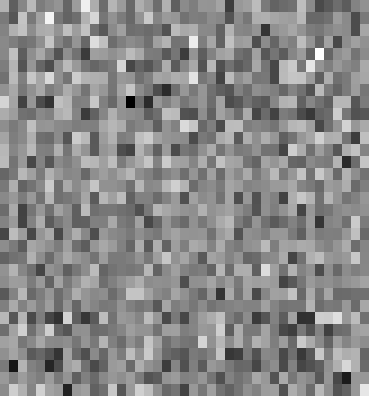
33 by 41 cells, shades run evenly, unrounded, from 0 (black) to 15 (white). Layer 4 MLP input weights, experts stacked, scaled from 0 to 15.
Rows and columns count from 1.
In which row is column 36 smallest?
19
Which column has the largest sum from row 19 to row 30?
25
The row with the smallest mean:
31
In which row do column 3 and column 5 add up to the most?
33
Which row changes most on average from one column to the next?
27
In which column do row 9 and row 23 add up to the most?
11
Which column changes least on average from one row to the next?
13
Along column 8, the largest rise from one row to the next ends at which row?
3
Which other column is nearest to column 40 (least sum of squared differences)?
24
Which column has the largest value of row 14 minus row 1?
26
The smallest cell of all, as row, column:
9, 15
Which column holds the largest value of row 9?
1
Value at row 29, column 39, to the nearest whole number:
8
